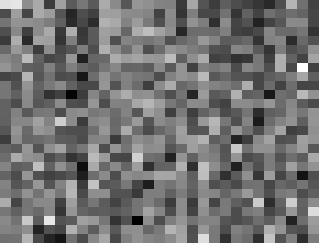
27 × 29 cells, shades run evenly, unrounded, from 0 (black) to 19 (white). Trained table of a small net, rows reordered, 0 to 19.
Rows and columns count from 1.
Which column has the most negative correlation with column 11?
17
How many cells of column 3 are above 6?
24
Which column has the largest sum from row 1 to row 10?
10
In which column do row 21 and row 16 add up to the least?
22
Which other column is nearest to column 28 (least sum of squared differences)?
21
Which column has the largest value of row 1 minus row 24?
2
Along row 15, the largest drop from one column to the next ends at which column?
27
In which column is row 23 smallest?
25
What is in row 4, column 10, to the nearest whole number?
12
